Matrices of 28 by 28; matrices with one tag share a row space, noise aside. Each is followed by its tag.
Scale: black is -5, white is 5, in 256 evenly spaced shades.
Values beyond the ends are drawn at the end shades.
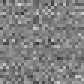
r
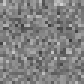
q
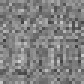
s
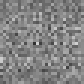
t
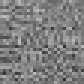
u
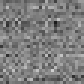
r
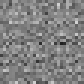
q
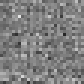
u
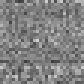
r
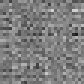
u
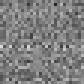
t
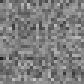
t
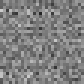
t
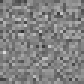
s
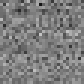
s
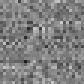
r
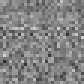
q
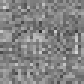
u
